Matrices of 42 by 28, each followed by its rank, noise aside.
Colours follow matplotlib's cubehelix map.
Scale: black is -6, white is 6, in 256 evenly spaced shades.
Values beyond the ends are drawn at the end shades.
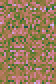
seven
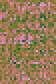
six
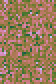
seven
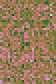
seven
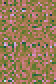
five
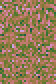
eight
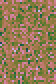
eight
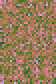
seven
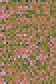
six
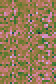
six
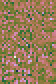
eight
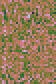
eight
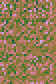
eight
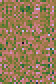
five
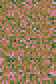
six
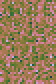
eight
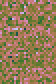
eight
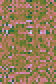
five
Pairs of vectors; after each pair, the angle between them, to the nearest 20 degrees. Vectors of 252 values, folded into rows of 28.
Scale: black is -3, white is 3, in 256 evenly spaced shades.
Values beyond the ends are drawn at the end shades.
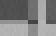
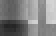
120 degrees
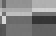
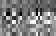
120 degrees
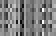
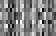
140 degrees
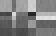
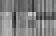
140 degrees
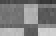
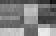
20 degrees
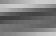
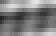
20 degrees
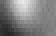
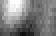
60 degrees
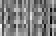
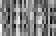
40 degrees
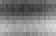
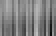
120 degrees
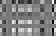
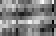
60 degrees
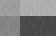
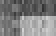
160 degrees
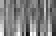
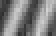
100 degrees
